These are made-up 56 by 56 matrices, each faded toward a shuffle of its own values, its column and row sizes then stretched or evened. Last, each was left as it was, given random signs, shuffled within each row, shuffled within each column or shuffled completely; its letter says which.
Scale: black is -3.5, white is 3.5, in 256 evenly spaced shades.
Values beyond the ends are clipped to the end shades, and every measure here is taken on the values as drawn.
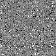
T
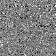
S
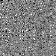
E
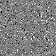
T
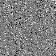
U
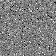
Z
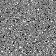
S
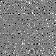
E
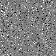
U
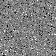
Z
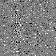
E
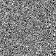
U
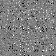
T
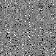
E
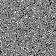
Z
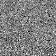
S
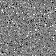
Z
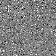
T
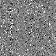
U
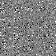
T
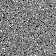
Z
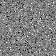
Z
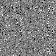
T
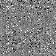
T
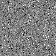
U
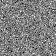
Z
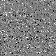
S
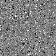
U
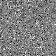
U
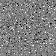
S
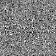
T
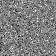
Z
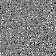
T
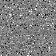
S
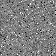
Z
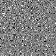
E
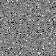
E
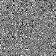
E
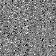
E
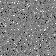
Z
